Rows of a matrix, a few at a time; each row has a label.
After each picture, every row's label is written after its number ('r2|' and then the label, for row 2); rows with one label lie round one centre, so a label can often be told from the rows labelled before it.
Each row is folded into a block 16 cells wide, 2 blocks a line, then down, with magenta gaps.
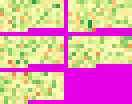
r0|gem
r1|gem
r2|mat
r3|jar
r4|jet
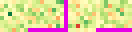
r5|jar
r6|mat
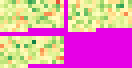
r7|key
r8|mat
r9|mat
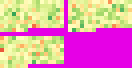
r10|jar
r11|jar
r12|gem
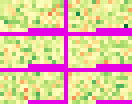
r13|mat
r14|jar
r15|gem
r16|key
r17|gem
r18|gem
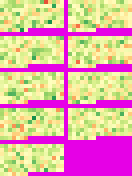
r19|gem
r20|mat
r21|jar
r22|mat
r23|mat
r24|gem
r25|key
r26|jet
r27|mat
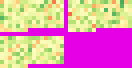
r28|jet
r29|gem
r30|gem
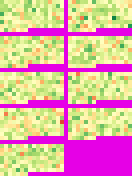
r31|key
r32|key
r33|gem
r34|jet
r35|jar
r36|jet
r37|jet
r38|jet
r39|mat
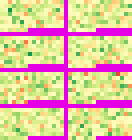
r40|jar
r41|gem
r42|jet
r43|key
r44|key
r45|jet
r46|mat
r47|mat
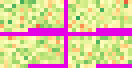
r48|key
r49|key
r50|jet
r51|gem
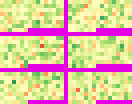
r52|gem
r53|jet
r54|jar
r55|jet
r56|gem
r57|gem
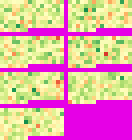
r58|jet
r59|mat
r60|key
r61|gem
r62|mat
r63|jet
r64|gem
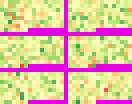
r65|key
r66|jar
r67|jar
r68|jar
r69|jar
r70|gem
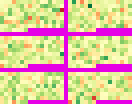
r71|jar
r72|mat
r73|jet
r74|gem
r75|jar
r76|jet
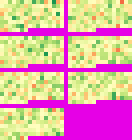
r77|gem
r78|jet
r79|key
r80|key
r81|jet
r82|key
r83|jar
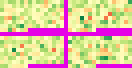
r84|gem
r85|gem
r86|key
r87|gem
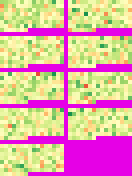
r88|mat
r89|jet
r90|gem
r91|gem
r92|mat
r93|jar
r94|gem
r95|key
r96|mat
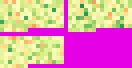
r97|jar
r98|mat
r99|jar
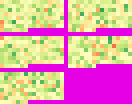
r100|jet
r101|key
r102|jet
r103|jet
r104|key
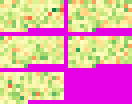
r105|jar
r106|jar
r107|jar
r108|jar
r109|jet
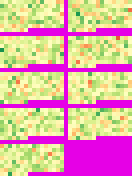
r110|key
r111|jar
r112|jet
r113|key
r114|jar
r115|gem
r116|jar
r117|gem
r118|gem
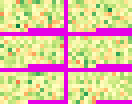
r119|gem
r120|key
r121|jar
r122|mat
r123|gem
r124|gem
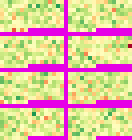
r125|key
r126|jet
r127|jet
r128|jar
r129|jet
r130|key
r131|jet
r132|jet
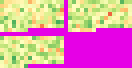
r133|jar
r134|mat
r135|jar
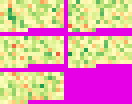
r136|jar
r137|key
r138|key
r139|jet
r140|jar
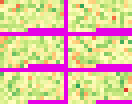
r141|jet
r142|mat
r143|gem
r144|mat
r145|jar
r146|jar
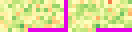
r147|gem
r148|jar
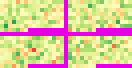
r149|mat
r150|gem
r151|gem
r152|jet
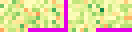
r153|jet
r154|key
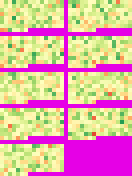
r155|gem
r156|key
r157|jet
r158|gem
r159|key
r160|mat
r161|gem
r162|jet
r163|gem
